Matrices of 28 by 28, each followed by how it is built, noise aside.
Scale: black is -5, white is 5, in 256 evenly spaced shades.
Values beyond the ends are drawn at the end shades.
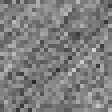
Hankel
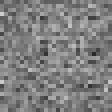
blocks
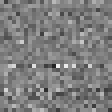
uneven rows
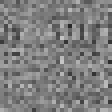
blocks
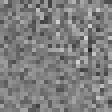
upper triangular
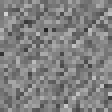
Hankel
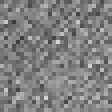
Hankel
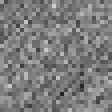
Hankel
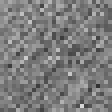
Hankel
